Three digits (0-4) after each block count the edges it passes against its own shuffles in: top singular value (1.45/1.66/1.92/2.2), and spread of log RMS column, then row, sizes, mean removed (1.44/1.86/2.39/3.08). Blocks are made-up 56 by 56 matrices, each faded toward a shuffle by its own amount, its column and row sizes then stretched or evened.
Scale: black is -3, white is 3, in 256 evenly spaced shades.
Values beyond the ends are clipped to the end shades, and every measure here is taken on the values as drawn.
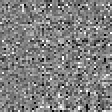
2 2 2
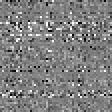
1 2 4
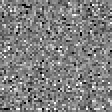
0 1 1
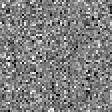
3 2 0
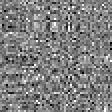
4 1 0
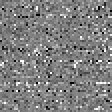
0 1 3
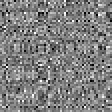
4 1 2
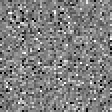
1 2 0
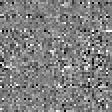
1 2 3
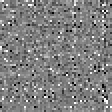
1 1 2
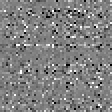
2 1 3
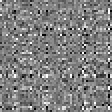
4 3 3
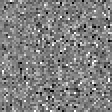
0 1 0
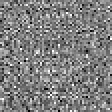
4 0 0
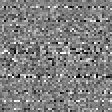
1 0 4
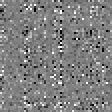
2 3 2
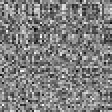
4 1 1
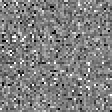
1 1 1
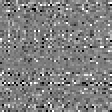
3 1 4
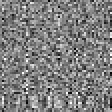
4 3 1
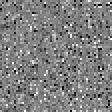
1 2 0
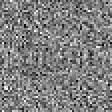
3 1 0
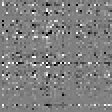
2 3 4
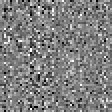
1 3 1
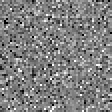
0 0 0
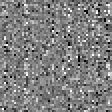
1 3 0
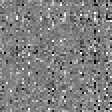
0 3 2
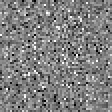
1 1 0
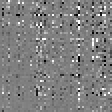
2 4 3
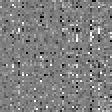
3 3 2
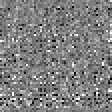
2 2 3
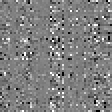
0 4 3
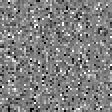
0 2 0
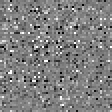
1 2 3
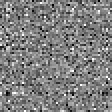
2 1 1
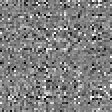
3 2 3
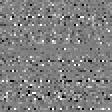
1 0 4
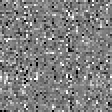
0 3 0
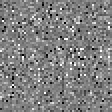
0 1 2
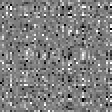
4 3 2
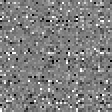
2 1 2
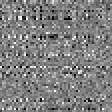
4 1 3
